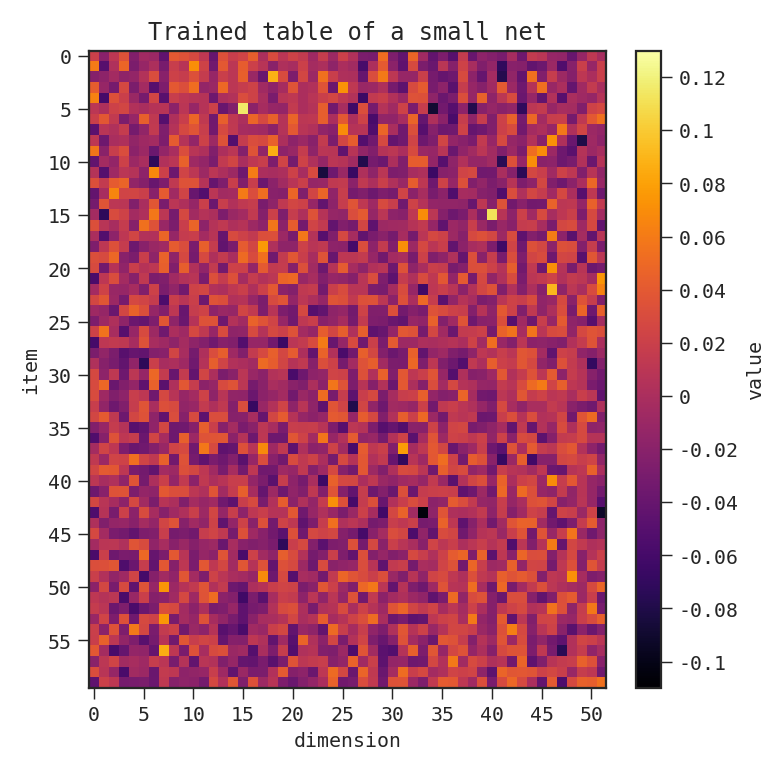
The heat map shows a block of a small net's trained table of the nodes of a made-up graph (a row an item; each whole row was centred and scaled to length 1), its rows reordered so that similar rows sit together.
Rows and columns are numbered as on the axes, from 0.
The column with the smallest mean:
40
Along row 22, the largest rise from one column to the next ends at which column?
46
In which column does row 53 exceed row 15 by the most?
1
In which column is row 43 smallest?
33
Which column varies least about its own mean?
22
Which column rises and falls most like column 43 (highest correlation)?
36
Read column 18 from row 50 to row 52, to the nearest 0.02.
0.02 0 0
